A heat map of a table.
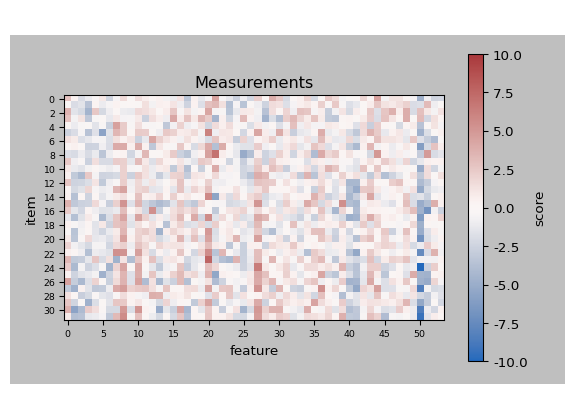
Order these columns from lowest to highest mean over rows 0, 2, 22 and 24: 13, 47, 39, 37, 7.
13, 37, 47, 39, 7
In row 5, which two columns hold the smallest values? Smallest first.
5, 50
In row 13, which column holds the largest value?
8
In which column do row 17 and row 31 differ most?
39
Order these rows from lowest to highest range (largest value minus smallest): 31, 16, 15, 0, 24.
0, 15, 16, 31, 24
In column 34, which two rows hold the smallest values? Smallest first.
22, 9
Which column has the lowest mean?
50
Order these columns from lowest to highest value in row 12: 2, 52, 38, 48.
2, 38, 52, 48
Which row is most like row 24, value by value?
31
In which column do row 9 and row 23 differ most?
7
